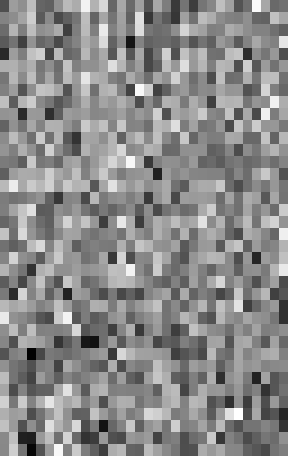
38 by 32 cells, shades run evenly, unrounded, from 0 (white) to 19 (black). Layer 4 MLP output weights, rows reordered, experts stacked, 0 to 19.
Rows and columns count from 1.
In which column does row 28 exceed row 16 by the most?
13
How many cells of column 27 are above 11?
10
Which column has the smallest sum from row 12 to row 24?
14
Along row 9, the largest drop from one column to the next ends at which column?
25
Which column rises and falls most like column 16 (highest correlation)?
12
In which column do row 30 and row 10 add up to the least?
30
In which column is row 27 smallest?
8
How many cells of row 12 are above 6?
23
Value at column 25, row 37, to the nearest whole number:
15
